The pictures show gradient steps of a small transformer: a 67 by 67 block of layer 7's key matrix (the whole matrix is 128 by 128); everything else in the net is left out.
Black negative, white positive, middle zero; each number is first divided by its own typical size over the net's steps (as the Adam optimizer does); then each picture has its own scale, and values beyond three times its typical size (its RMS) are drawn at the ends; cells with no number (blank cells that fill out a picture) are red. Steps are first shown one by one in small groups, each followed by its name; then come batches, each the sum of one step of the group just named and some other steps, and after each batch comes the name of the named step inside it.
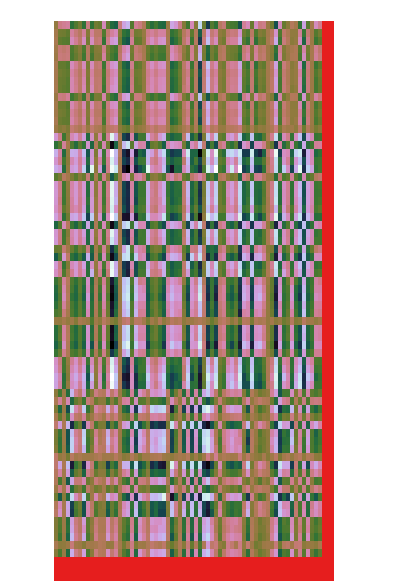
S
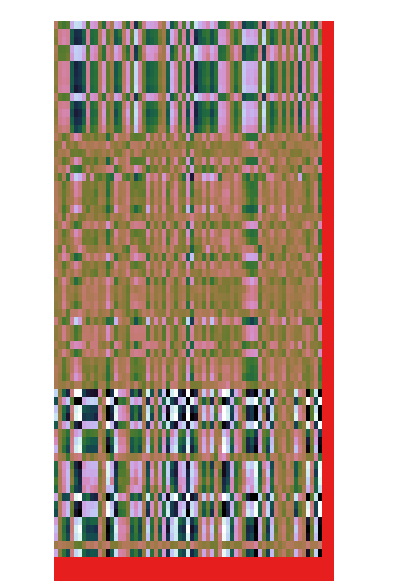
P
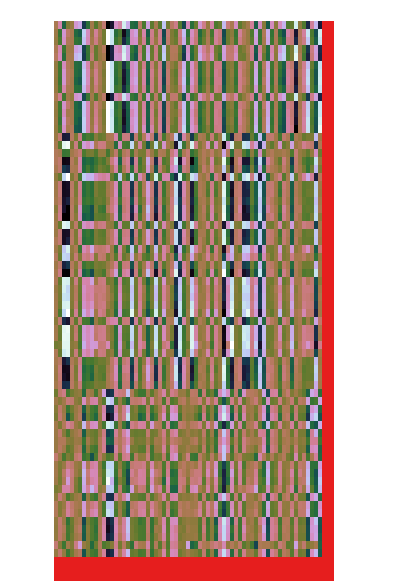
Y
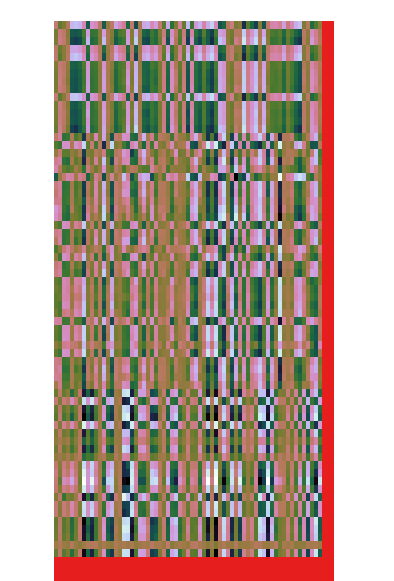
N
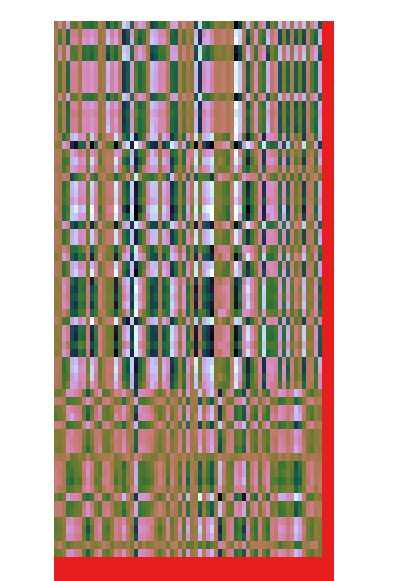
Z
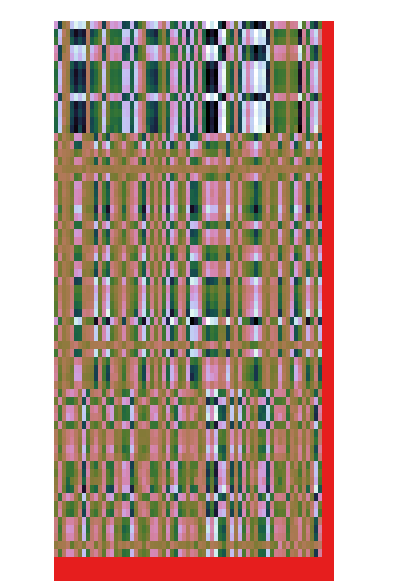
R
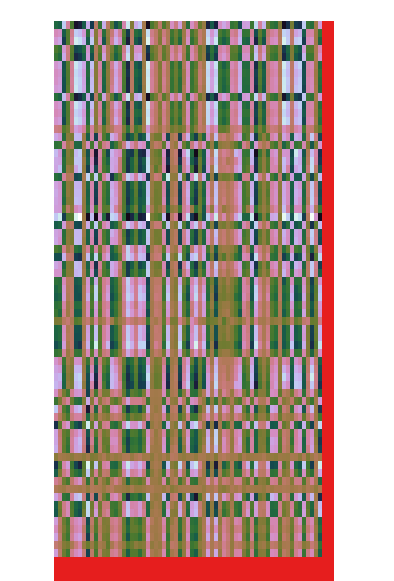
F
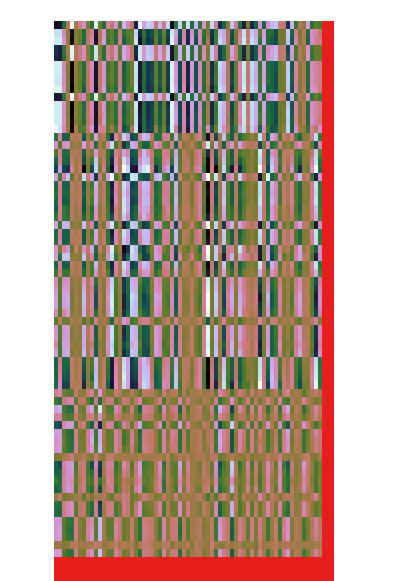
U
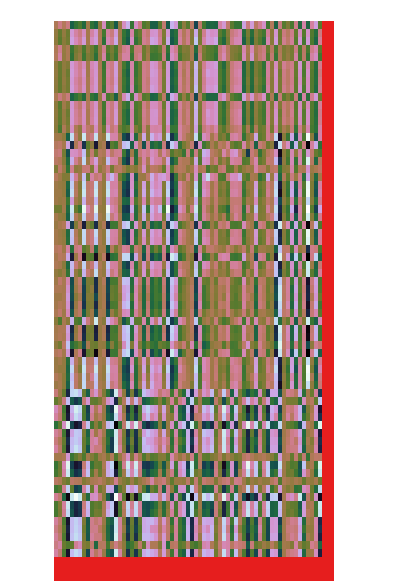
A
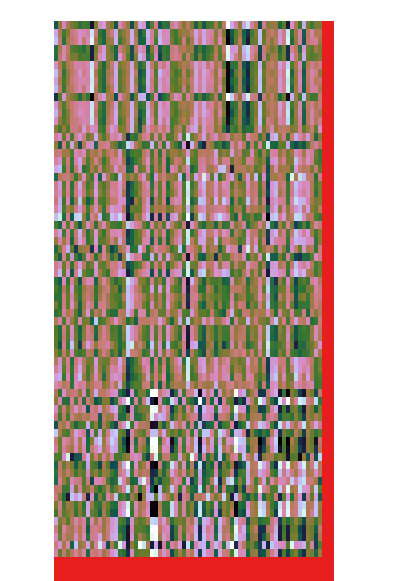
A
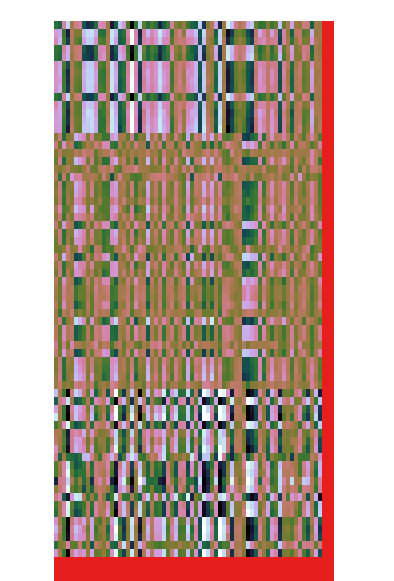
P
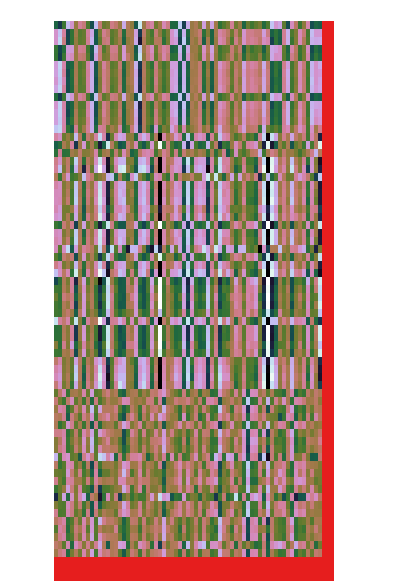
U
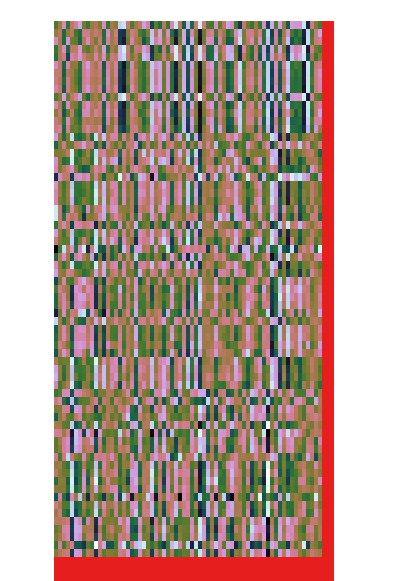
N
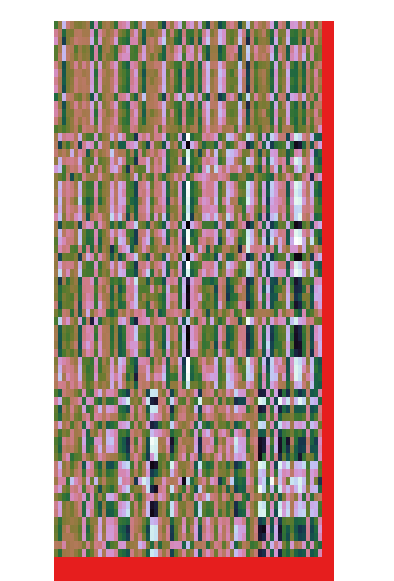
S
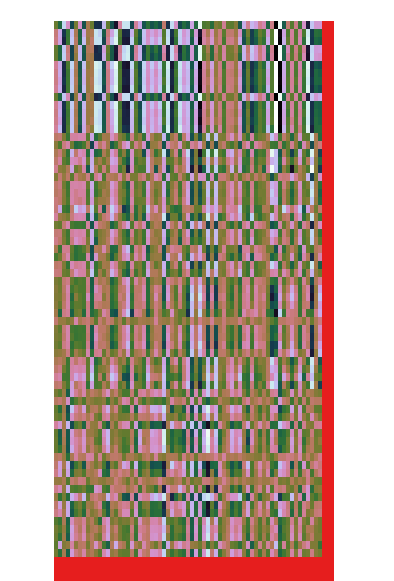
S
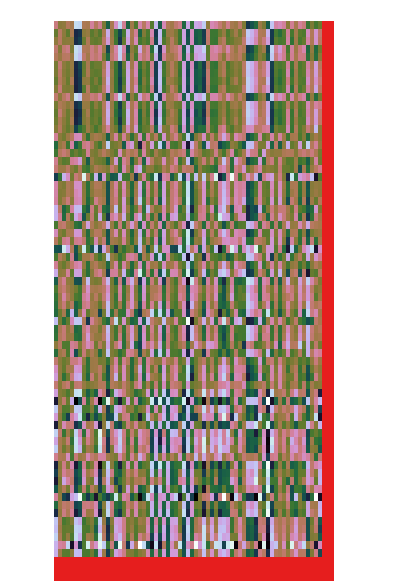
P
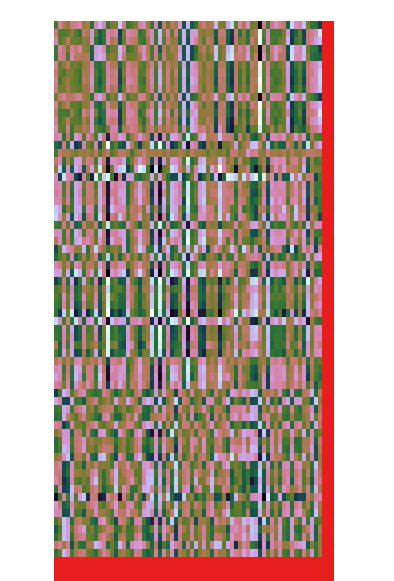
R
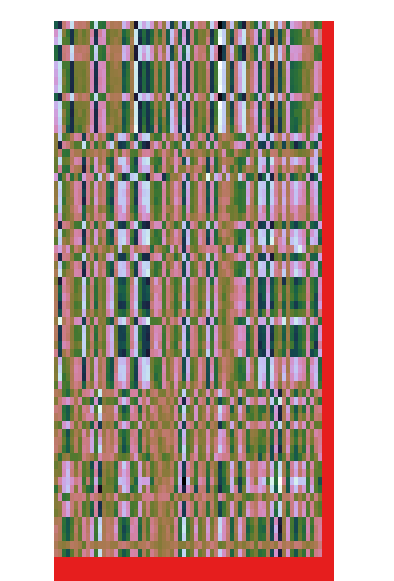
U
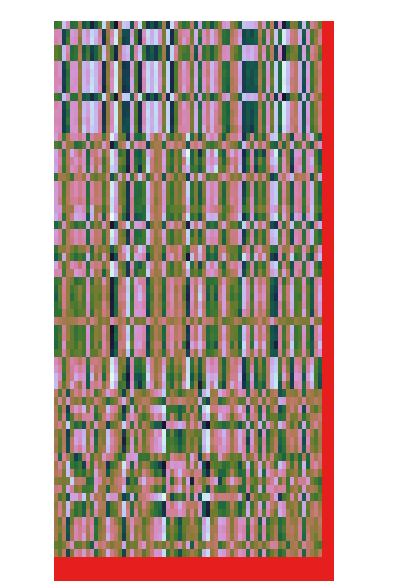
S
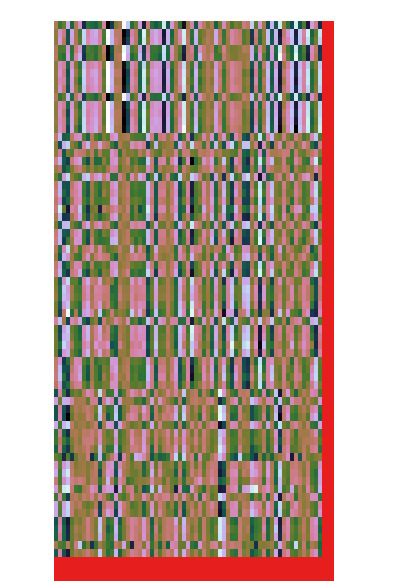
Y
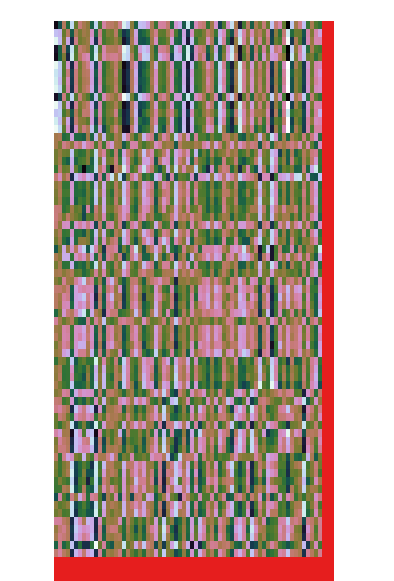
U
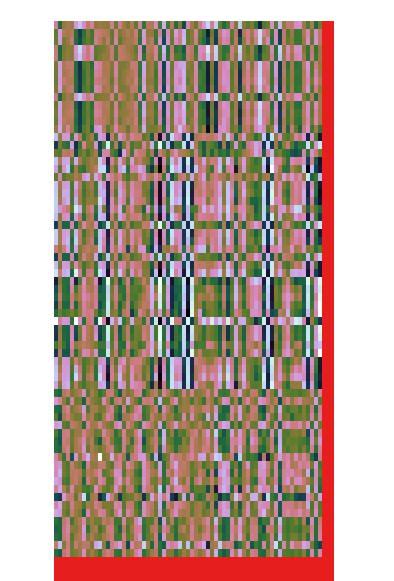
R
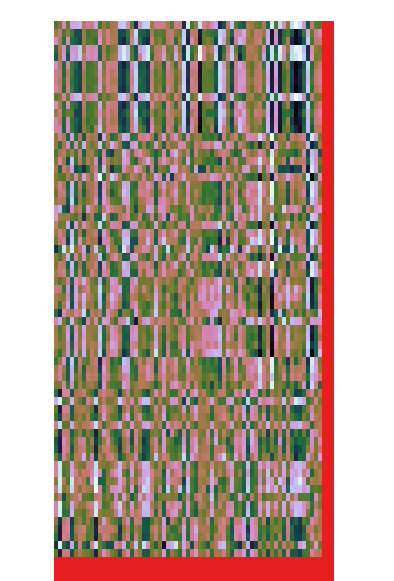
N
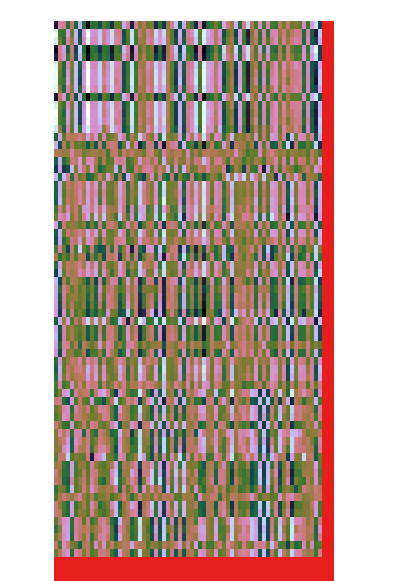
Z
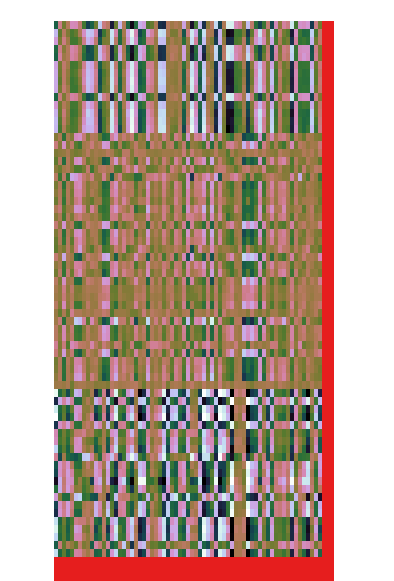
P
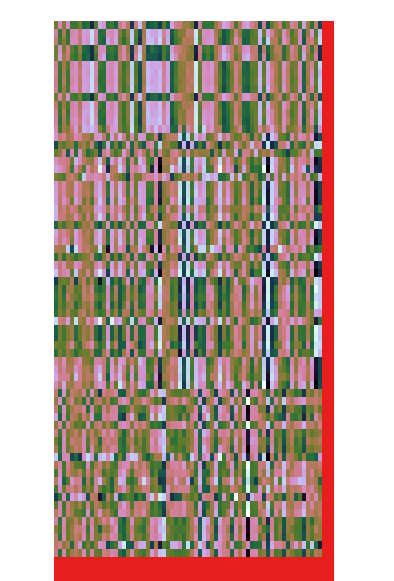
A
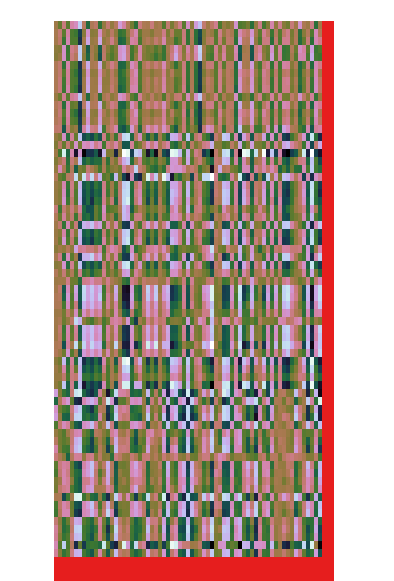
P
